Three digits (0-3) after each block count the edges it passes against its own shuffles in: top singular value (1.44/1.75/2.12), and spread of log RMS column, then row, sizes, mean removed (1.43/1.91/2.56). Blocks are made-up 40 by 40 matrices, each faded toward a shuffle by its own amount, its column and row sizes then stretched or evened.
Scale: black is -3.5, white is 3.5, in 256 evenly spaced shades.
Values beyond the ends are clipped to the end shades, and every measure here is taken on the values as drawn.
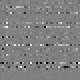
1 0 3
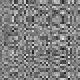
3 3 0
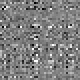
2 1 3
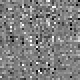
1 2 1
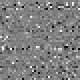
1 0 2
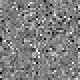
1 0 0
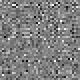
2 0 1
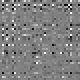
3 2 3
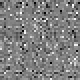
2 2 1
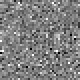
0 0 0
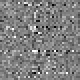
1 1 2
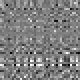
3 0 3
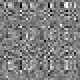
3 2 2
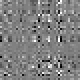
3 3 3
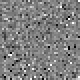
0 0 1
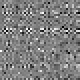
3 1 2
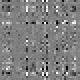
3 3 2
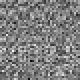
2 0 1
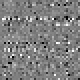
2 1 3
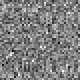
2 0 0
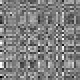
3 3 1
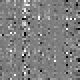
0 3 1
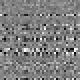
3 1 3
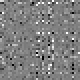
2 2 2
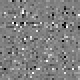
0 1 2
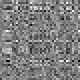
3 2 2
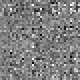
1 2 1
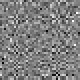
3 1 1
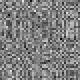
3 1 0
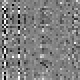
3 3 0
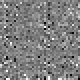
1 2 1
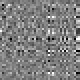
3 2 2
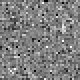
0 0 0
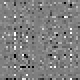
1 2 2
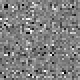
0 1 2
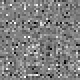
1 1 1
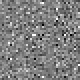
0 2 1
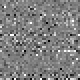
2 0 2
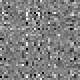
2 2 2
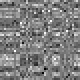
3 0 1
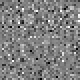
2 1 1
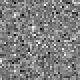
1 0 0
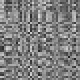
3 3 0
